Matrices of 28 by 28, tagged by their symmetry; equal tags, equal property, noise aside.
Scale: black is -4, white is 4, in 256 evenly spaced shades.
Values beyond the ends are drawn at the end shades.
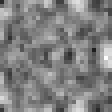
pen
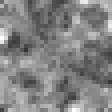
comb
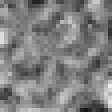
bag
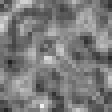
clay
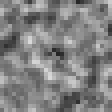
comb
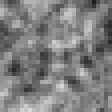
bag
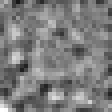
comb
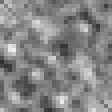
comb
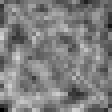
comb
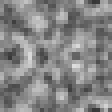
pen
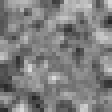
bag
